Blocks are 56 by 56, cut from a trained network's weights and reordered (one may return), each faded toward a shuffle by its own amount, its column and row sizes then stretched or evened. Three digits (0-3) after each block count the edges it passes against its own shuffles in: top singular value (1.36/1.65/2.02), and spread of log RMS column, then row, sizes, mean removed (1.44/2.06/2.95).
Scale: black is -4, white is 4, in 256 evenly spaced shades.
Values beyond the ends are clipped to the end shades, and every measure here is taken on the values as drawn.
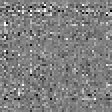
1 2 2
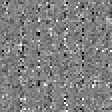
0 2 1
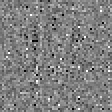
0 1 1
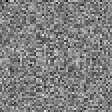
3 0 0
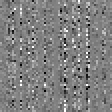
1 3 0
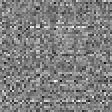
3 0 2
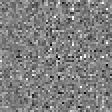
1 2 1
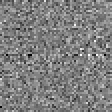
2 0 1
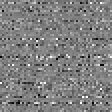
1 0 3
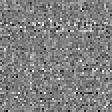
0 0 2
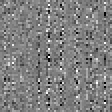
2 3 0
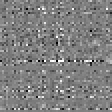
2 2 3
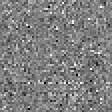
1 1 1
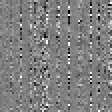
2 3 0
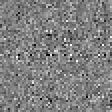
0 1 1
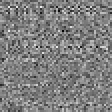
2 0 2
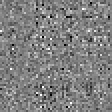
1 2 2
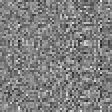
3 2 0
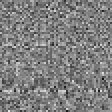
3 0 1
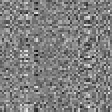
3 2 1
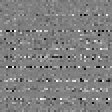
1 1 3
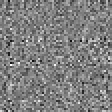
2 1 1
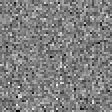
0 1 0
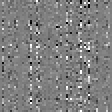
1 3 1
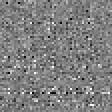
1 1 2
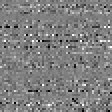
0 1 3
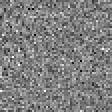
0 0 0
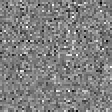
0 1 2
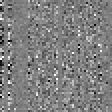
1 3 0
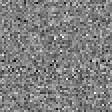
0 0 1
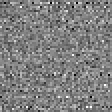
0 0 2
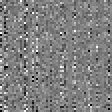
2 3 0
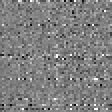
1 1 2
